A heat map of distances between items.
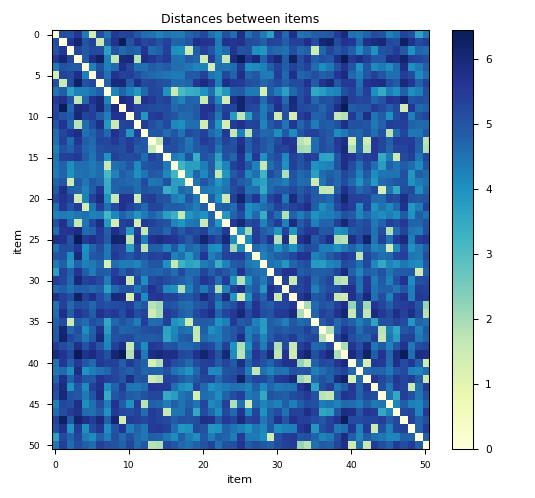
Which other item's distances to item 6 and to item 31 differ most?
1
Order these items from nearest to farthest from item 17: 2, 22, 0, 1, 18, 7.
22, 7, 18, 2, 0, 1
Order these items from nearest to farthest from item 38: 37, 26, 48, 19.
26, 48, 19, 37
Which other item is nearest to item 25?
32
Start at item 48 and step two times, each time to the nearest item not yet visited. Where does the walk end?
35
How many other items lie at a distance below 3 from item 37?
3
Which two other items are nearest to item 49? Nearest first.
29, 0
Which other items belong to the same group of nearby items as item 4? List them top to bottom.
21
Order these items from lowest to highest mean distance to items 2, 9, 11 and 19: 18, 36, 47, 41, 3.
18, 36, 47, 3, 41
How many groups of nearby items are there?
16
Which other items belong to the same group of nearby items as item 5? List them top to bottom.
0
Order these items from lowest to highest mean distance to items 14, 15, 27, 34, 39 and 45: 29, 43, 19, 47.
19, 29, 43, 47
